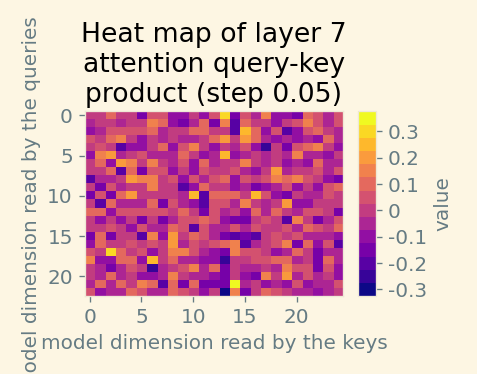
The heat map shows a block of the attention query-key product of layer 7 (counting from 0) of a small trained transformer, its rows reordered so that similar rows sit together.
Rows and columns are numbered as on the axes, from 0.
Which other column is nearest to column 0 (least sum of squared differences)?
23
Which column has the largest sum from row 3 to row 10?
13
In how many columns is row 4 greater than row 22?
12
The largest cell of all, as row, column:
21, 14
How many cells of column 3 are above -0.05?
13
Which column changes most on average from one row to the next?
2
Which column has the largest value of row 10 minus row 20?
16
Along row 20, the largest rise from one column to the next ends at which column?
17
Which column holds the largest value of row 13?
20
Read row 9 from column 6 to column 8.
0.15 0 0
